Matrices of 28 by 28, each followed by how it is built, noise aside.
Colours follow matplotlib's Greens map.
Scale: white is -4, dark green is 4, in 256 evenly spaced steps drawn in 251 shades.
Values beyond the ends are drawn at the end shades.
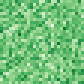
repeating rows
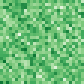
Toeplitz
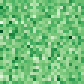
low rank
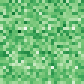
repeating columns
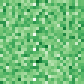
repeating rows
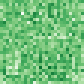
low rank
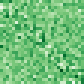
banded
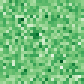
banded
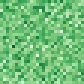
Hankel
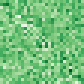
banded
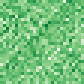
Hankel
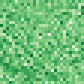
Toeplitz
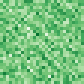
Toeplitz
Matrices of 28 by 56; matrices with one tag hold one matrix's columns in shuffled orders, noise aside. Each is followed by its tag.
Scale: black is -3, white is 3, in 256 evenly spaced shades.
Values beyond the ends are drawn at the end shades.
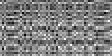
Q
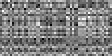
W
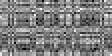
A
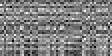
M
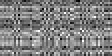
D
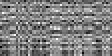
M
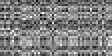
D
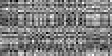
A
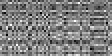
Q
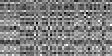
Q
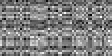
D
